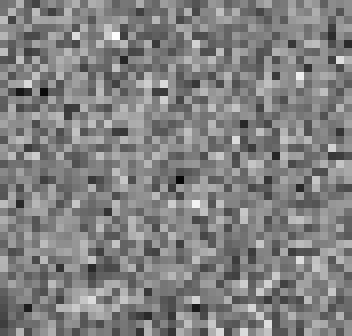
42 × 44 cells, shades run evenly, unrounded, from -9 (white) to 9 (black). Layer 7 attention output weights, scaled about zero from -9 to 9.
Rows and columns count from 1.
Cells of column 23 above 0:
26
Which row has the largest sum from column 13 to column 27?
7
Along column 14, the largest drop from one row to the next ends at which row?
28
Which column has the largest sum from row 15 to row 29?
34
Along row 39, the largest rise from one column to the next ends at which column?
33
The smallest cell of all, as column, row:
15, 5
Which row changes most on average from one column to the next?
42
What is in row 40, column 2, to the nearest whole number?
1
